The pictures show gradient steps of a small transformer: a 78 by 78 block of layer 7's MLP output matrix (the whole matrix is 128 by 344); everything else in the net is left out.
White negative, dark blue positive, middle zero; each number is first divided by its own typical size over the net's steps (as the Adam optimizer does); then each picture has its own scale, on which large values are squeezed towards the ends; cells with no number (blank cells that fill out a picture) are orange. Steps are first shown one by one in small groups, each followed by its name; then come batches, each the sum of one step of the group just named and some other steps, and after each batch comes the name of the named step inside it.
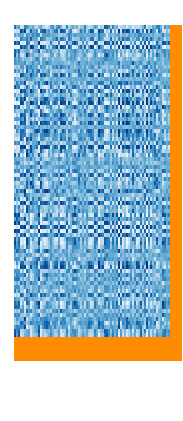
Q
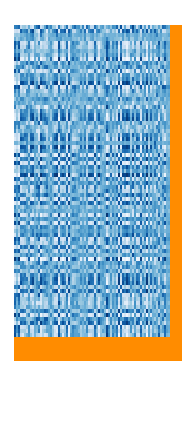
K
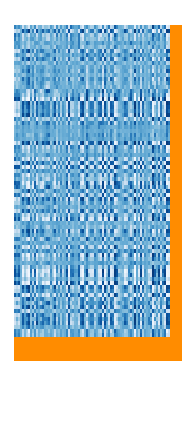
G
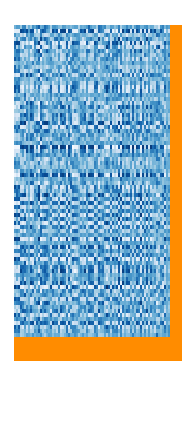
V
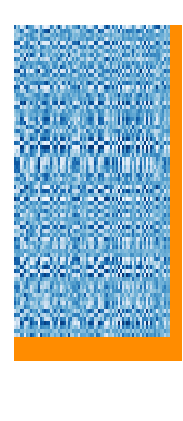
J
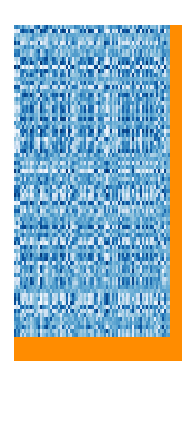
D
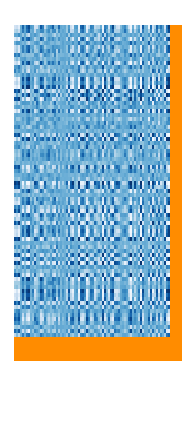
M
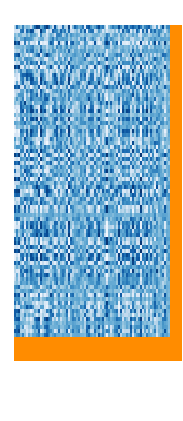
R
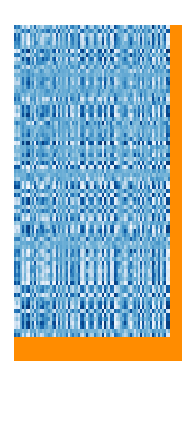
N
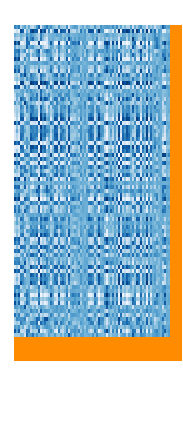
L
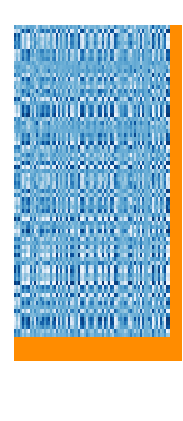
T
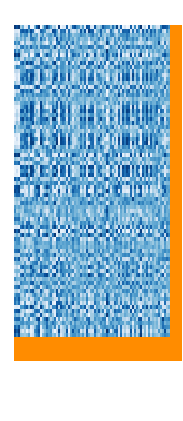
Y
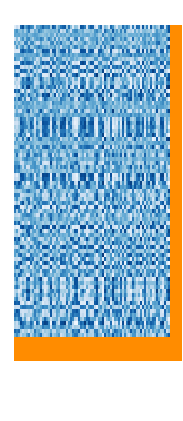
M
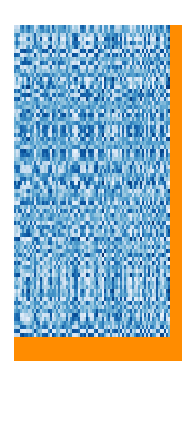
M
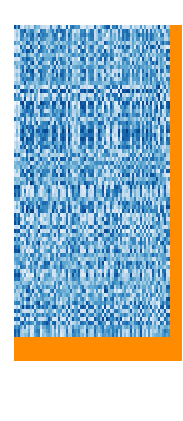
Q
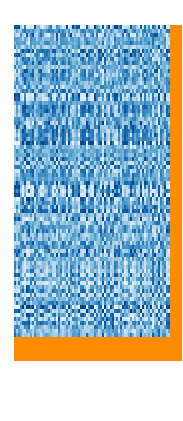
N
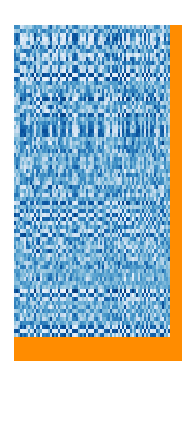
Q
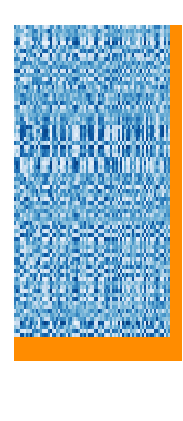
J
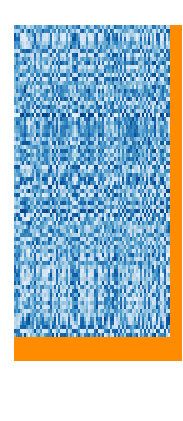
T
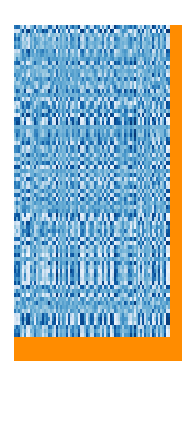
T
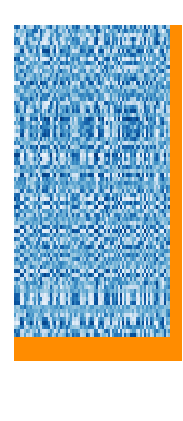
L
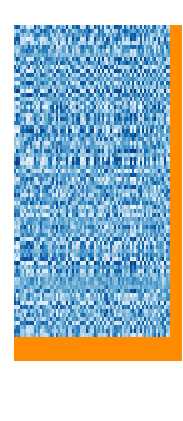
D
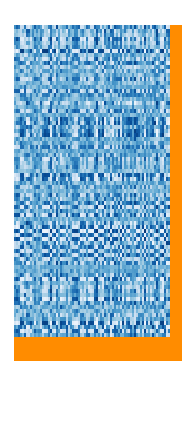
V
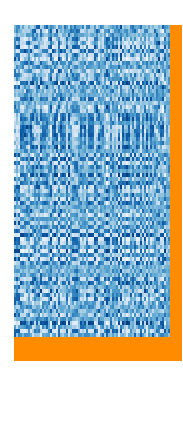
K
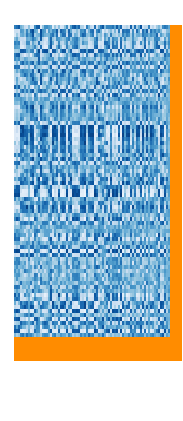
L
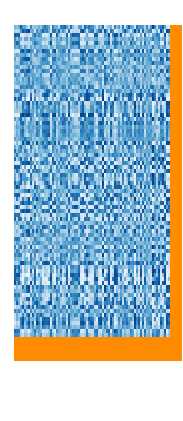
G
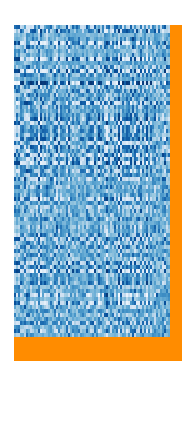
L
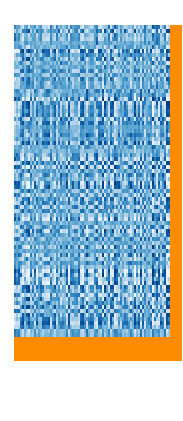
G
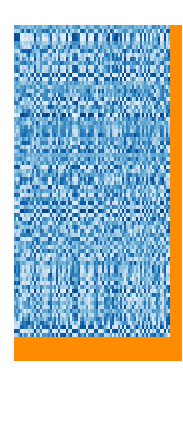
T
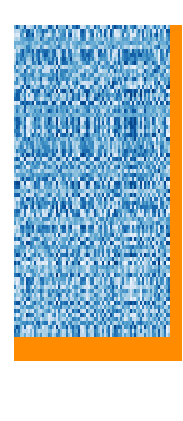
M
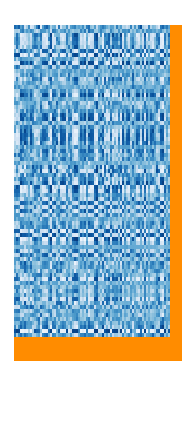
Y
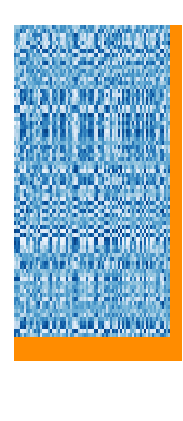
Q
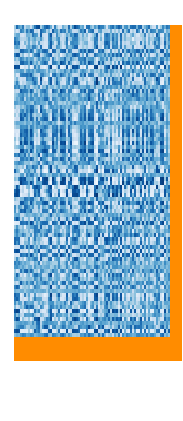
R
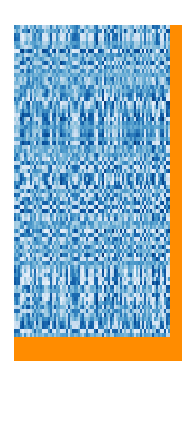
G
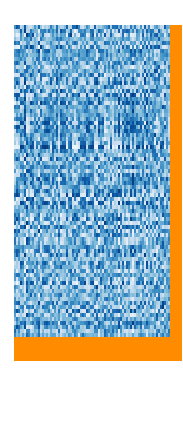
Q
